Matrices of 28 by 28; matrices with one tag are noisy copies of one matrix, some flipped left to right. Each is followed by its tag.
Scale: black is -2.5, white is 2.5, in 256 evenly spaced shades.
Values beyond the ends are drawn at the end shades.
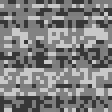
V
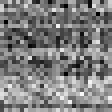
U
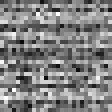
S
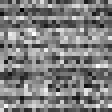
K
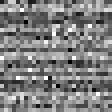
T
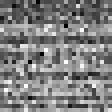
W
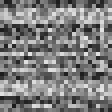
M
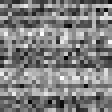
V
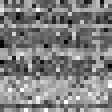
U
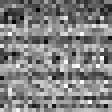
W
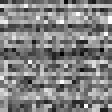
S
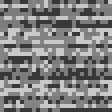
K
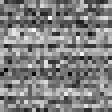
K
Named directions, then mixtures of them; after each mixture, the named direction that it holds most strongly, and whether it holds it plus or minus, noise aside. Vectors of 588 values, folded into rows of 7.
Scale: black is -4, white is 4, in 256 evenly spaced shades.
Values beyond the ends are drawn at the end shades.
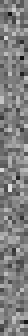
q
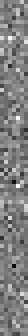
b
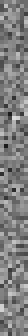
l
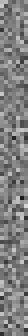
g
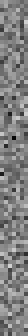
l, plus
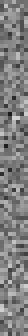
l, plus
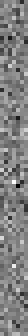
b, minus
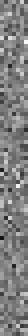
b, plus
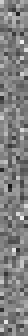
q, minus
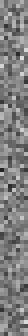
q, minus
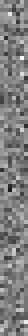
q, minus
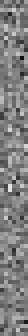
q, plus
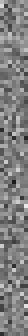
g, plus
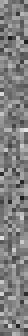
g, plus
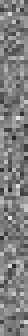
q, minus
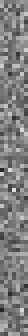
l, minus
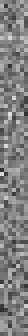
l, minus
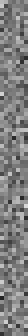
g, plus
